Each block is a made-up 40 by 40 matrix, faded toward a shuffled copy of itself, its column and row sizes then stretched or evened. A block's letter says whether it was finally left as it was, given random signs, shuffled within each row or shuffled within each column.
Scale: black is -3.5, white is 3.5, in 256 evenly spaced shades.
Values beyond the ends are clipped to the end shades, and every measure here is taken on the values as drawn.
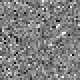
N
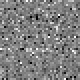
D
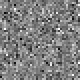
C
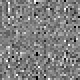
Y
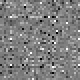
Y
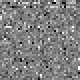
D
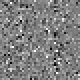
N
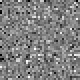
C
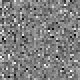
N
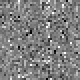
N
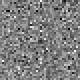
N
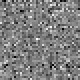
C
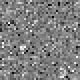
D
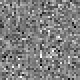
N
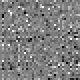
Y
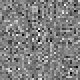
Y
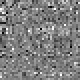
Y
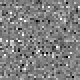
D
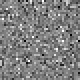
D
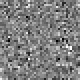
Y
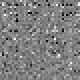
Y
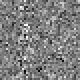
N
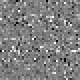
D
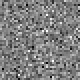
N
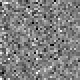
N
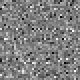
D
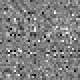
Y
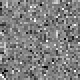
N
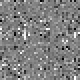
C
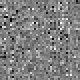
Y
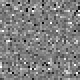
D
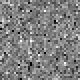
N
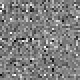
C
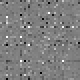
C
